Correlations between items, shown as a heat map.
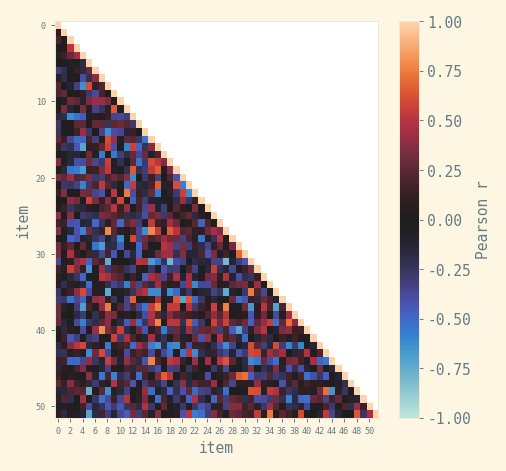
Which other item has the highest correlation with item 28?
12
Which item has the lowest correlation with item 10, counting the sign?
28
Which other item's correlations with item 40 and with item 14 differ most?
7
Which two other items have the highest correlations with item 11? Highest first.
22, 9
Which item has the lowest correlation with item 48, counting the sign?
5
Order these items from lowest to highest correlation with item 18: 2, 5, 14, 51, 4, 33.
4, 14, 2, 51, 33, 5
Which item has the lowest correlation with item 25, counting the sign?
49
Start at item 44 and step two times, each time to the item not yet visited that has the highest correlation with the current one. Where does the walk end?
27
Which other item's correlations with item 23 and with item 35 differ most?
8
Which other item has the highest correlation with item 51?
34
